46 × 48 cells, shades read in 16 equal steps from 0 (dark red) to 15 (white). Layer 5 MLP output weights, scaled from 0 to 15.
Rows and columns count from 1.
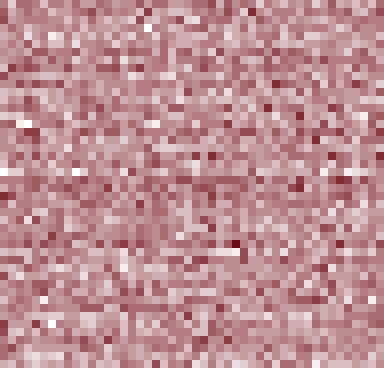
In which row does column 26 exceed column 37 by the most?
37
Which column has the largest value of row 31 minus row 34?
41
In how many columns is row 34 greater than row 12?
20
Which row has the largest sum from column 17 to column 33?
13
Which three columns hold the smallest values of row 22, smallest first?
17, 32, 40
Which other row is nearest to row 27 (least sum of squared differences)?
30
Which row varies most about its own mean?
16
